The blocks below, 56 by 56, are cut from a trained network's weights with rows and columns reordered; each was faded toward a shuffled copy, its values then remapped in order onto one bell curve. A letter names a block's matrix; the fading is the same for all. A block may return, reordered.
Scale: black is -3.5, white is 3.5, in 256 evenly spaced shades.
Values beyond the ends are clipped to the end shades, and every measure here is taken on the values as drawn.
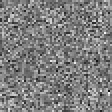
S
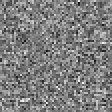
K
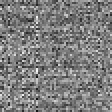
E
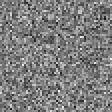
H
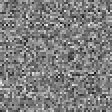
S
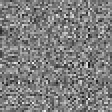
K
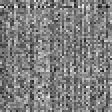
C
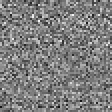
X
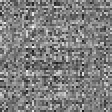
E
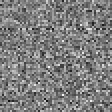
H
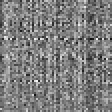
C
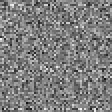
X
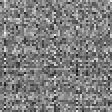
E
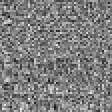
K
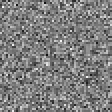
S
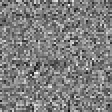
K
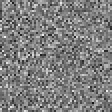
H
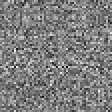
S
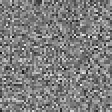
S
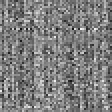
C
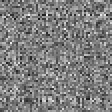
H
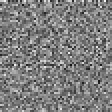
H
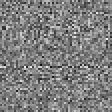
H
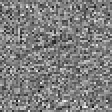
X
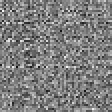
X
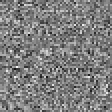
S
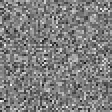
K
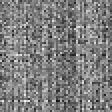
C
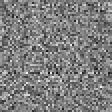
H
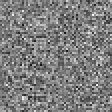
S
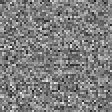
S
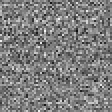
K
